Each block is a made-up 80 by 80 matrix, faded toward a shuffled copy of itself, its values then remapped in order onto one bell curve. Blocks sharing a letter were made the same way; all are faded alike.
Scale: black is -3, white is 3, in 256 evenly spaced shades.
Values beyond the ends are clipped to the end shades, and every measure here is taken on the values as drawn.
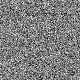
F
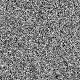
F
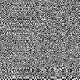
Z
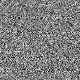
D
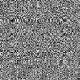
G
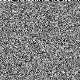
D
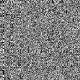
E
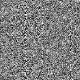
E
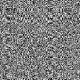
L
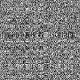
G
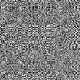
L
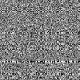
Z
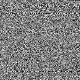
D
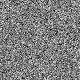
F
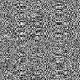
L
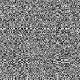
Z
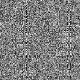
E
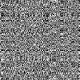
L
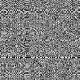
Z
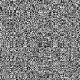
G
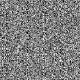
E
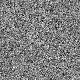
F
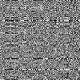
Z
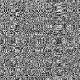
G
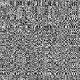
G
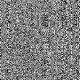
E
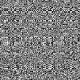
Z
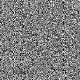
E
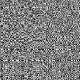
Z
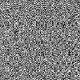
G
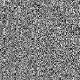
E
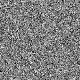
F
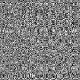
G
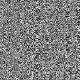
E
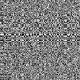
Z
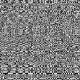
Z
